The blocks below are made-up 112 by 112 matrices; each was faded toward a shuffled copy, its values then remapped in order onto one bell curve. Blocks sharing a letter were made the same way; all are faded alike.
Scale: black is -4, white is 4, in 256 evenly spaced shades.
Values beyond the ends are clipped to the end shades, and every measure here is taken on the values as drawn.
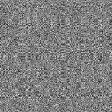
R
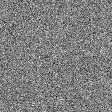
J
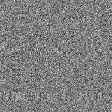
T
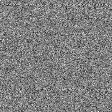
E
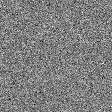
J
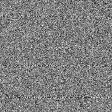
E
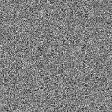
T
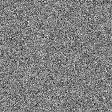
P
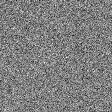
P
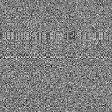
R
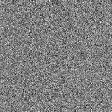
T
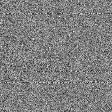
E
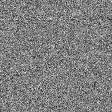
P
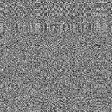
R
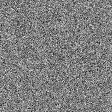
J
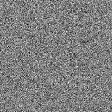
T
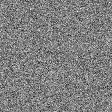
J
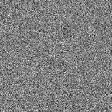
T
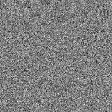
T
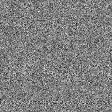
E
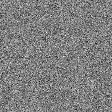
P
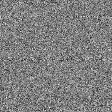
E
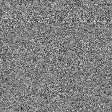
E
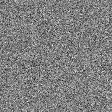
P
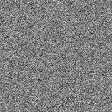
T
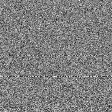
E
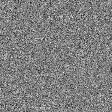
P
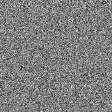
E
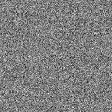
T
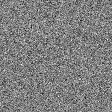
J
